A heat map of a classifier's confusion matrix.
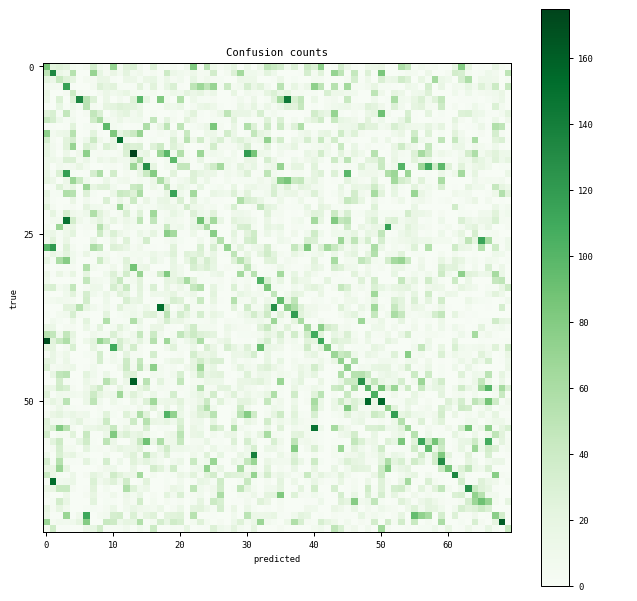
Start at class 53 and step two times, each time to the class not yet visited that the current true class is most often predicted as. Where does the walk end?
57
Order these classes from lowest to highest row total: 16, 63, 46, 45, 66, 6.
66, 6, 45, 46, 63, 16
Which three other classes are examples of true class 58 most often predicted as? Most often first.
31, 59, 15
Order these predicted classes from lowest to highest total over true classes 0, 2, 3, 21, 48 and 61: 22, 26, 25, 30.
26, 30, 25, 22
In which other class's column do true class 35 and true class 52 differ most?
18
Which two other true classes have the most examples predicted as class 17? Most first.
36, 5
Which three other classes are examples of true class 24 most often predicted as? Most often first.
51, 2, 8
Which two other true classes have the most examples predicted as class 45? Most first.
16, 51
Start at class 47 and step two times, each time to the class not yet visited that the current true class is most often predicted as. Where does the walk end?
30
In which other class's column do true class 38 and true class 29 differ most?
3
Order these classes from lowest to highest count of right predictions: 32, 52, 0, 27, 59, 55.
55, 27, 0, 32, 52, 59
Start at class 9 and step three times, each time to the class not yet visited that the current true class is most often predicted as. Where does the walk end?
6
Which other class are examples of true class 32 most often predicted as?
21
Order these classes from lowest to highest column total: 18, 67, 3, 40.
67, 18, 40, 3
